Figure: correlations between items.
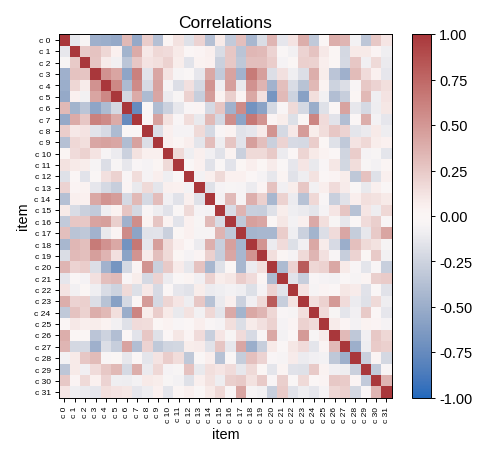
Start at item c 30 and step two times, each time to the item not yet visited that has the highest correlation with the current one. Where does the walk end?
c 17
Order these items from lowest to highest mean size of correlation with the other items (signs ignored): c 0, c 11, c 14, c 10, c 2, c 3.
c 11, c 10, c 2, c 14, c 0, c 3
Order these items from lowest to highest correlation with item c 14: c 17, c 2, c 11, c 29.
c 11, c 17, c 2, c 29
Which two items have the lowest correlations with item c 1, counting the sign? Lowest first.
c 6, c 17
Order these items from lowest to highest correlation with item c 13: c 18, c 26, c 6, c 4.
c 4, c 18, c 6, c 26
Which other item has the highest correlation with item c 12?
c 29
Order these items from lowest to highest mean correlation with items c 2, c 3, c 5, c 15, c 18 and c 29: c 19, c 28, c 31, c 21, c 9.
c 31, c 28, c 21, c 19, c 9
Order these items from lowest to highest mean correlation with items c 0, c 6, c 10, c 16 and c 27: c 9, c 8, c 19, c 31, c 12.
c 9, c 19, c 12, c 31, c 8
